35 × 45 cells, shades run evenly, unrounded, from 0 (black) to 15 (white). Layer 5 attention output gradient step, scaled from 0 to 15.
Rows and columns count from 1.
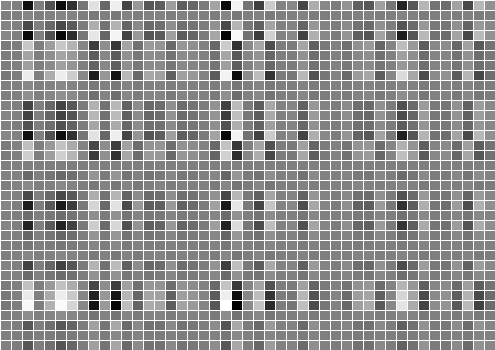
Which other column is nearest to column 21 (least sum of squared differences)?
6
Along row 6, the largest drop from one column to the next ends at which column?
22
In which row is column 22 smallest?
31
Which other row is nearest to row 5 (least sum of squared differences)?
16
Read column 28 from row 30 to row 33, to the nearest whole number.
11 11 8 6
